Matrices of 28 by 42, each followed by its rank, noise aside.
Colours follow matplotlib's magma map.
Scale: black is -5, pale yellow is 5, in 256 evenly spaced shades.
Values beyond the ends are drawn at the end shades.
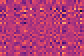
two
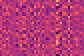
three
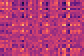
one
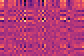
one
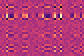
one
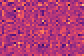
four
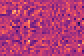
four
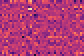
four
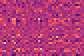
four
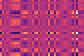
one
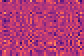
two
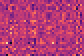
three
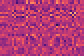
two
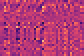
three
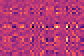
two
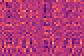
three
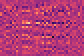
three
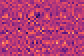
four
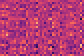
two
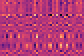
two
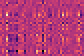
two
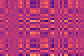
one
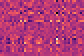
three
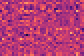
three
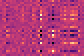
one
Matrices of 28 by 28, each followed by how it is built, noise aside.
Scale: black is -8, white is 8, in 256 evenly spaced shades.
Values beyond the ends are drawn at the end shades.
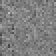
uneven columns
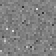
sparse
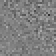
upper triangular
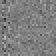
uneven columns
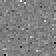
sparse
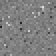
sparse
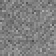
Hankel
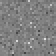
sparse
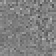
upper triangular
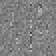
uneven columns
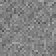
Hankel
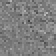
upper triangular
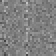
uneven columns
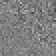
upper triangular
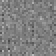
uneven columns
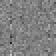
uneven columns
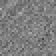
Hankel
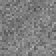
Hankel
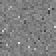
sparse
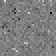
sparse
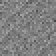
Hankel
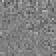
upper triangular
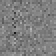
uneven columns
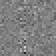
uneven columns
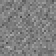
Hankel
